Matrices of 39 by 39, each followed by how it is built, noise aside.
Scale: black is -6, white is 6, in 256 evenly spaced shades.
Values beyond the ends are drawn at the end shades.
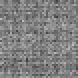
blocks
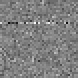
uneven rows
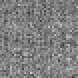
blocks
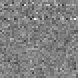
uneven rows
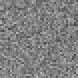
noise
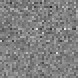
uneven rows
